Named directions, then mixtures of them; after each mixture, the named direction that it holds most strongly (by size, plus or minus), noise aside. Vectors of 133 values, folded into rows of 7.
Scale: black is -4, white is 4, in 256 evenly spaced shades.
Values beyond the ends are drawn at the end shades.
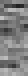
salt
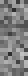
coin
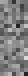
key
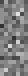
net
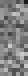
coin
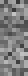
coin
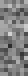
coin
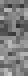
salt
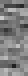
salt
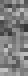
salt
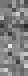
coin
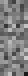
key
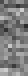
salt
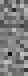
coin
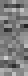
salt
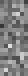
net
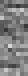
salt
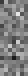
net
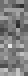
salt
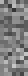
coin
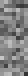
key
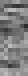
salt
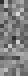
net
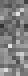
net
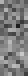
key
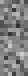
coin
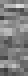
salt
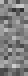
salt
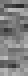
salt
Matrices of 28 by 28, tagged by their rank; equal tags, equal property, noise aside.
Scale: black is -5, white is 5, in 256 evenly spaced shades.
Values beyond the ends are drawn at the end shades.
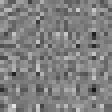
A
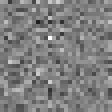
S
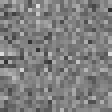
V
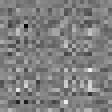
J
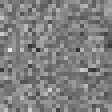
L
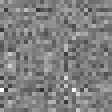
S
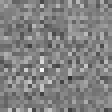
J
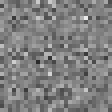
J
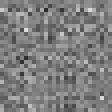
S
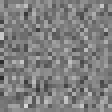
S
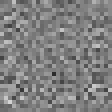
S
